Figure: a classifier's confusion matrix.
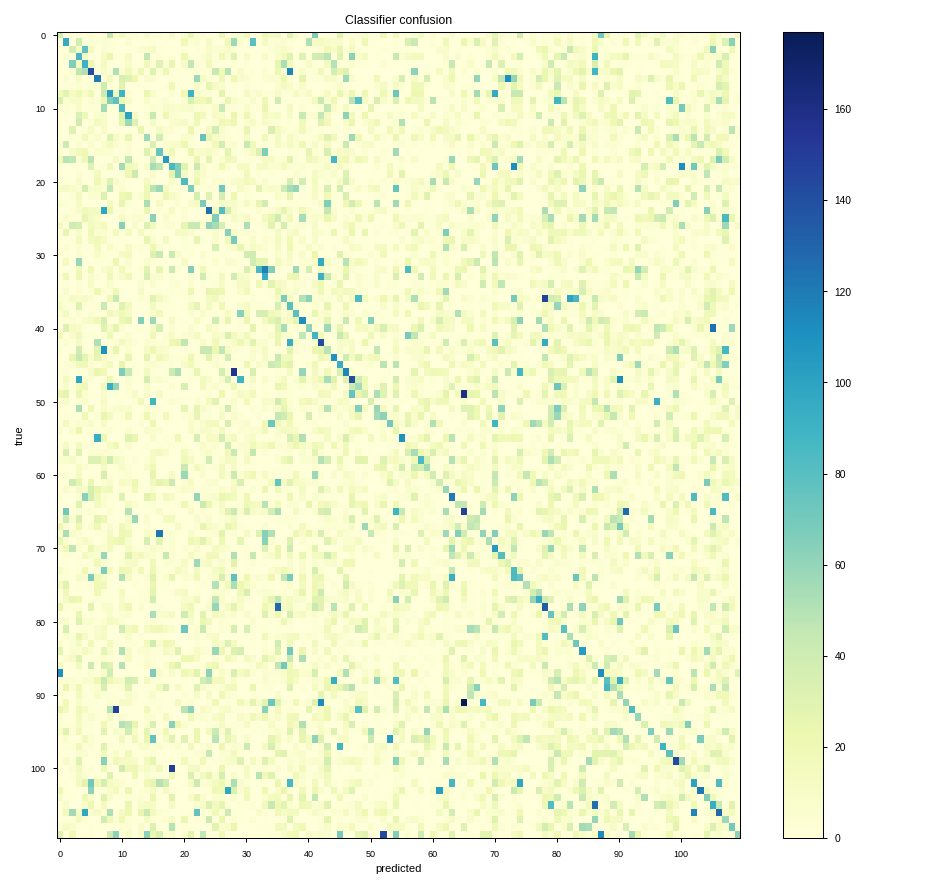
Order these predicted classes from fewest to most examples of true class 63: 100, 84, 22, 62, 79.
62, 100, 79, 84, 22
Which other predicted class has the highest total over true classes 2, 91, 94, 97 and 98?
65
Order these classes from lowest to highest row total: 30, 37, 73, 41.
30, 73, 37, 41
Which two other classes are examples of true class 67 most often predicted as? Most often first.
90, 49
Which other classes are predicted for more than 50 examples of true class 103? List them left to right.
5, 27, 61
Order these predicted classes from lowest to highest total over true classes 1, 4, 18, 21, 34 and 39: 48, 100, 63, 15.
48, 63, 100, 15
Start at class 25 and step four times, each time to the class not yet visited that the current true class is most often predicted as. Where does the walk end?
78
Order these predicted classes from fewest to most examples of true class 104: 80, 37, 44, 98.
44, 98, 37, 80
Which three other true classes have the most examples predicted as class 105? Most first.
40, 65, 2
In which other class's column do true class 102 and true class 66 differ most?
74
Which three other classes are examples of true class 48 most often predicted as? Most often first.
8, 80, 9
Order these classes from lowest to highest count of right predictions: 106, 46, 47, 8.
8, 46, 106, 47
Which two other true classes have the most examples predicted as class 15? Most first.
50, 96
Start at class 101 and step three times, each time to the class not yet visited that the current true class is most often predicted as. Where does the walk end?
42
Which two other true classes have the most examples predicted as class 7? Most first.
43, 24
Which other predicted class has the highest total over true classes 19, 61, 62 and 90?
104
